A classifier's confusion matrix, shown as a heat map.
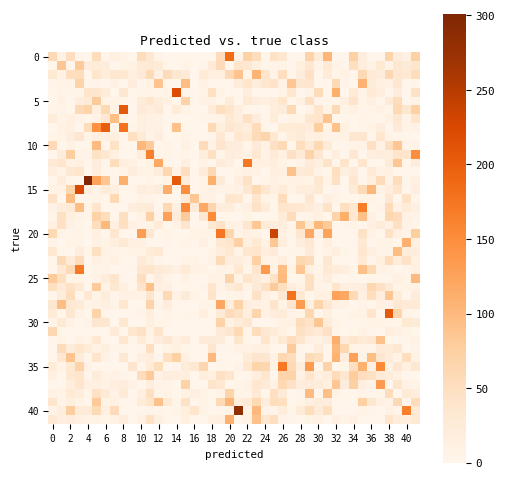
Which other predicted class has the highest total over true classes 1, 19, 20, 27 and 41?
25
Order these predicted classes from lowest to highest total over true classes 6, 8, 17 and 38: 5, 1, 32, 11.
1, 11, 32, 5
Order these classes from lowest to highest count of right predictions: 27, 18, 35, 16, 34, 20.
20, 16, 35, 34, 18, 27
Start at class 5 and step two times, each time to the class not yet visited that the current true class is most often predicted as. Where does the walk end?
3
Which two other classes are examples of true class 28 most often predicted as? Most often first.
19, 1
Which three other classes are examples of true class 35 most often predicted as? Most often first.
26, 37, 29
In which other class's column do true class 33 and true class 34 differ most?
36
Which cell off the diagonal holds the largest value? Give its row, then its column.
14, 4
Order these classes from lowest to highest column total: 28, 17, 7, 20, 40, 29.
17, 7, 40, 28, 20, 29
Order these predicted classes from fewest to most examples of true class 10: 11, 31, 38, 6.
6, 31, 38, 11
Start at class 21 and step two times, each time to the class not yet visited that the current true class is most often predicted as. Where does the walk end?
23
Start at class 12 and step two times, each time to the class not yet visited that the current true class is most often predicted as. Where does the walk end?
39
